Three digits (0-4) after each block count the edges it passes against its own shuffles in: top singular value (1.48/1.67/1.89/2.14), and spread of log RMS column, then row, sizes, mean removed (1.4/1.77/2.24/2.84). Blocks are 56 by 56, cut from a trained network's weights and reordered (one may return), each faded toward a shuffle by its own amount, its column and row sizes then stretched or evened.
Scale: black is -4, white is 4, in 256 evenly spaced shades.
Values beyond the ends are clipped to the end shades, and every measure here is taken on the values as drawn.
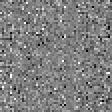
0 2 0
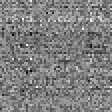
1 2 2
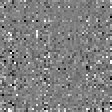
1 3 3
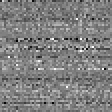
2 1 4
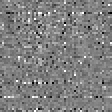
3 1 3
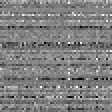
4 1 4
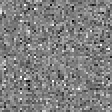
1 2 1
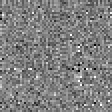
1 0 1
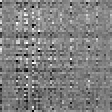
4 4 0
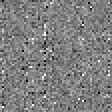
1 2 0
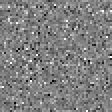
0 0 1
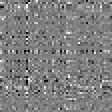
4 2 4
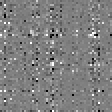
0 4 3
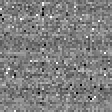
0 0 1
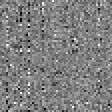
1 2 1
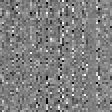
3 4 0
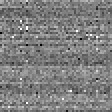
3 1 1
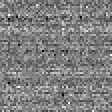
2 2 2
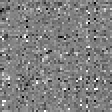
1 3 2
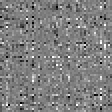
2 4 3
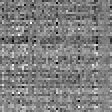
4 4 0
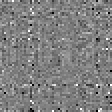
2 2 2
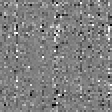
0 3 2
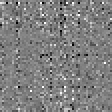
1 3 2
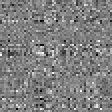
4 1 3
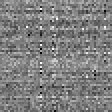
3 3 1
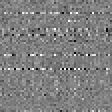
3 0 3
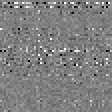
1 0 3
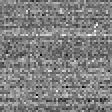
3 0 2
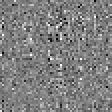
2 3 2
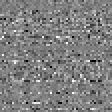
3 0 4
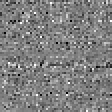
1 0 3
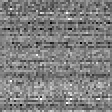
4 2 3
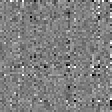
1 3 2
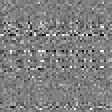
4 0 4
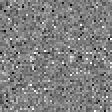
1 0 1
